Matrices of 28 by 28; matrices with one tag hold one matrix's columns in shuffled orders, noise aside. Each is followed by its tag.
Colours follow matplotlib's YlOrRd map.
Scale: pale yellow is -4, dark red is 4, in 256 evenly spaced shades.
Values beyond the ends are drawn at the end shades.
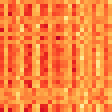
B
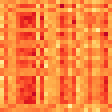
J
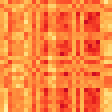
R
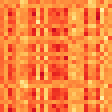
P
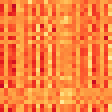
B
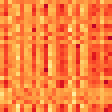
B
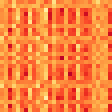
P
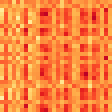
P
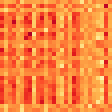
J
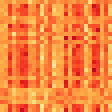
B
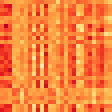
B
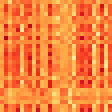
B
